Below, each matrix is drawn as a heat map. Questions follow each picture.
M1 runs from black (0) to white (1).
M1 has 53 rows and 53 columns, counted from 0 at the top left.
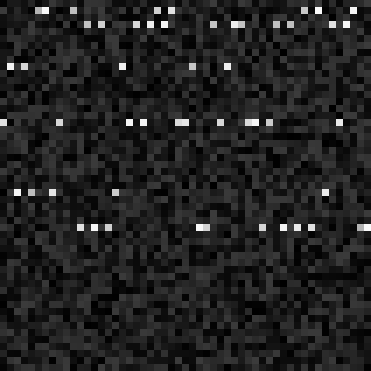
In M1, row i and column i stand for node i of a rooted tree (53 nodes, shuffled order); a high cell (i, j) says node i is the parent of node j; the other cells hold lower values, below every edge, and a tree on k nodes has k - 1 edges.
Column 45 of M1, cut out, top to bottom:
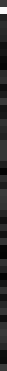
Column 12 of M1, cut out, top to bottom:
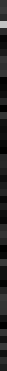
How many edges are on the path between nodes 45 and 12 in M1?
4
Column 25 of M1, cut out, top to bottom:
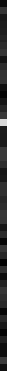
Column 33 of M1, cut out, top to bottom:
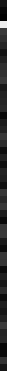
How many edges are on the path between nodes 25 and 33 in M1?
4
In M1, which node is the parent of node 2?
27
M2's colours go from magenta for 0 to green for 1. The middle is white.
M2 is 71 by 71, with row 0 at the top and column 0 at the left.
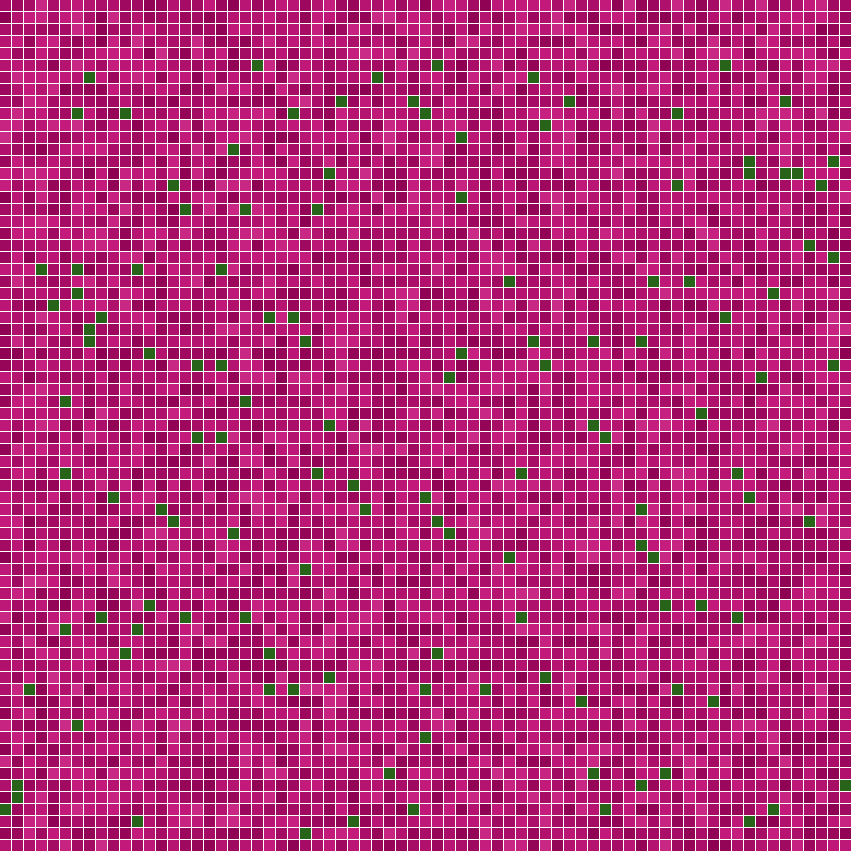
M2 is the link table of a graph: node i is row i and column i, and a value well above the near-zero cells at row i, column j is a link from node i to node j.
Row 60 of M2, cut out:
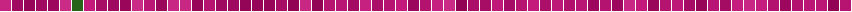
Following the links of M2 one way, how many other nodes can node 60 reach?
7
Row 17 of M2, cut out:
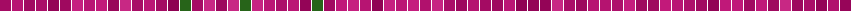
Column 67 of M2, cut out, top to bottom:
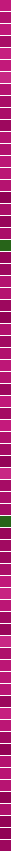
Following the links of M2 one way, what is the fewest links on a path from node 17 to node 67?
2
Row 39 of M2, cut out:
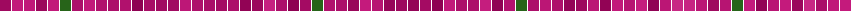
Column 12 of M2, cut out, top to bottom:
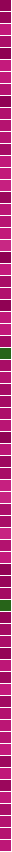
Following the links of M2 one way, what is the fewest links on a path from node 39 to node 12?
4
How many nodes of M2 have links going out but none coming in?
8
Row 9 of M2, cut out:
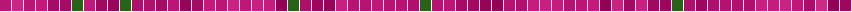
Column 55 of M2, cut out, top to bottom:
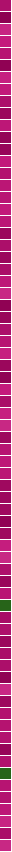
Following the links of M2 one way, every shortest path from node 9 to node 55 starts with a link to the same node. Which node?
node 24
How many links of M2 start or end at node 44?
4
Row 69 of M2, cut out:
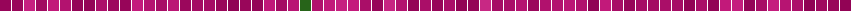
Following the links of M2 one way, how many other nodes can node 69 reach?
2
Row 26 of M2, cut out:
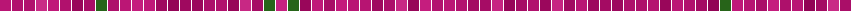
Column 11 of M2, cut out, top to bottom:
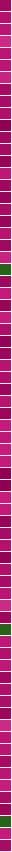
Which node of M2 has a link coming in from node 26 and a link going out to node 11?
node 22
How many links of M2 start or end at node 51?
5
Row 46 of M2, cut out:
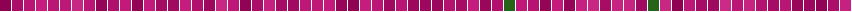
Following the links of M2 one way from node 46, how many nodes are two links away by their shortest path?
6
